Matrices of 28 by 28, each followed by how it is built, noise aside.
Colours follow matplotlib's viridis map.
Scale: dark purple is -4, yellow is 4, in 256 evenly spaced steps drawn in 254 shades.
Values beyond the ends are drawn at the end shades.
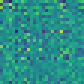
low rank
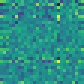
low rank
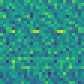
repeating columns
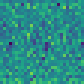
repeating columns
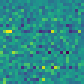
uneven rows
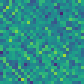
Toeplitz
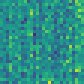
blocks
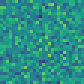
noise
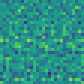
repeating columns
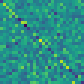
diagonal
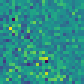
lower triangular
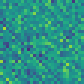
Toeplitz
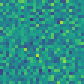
blocks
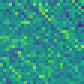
Toeplitz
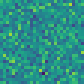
noise
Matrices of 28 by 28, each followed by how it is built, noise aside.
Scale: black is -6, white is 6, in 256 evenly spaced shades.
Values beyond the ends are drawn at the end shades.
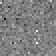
sparse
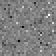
sparse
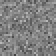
noise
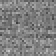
blocks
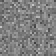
noise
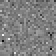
sparse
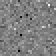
sparse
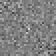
block diagonal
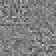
block diagonal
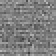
blocks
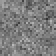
smooth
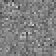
block diagonal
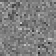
block diagonal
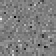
sparse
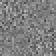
block diagonal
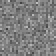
noise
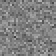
noise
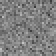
noise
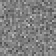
noise
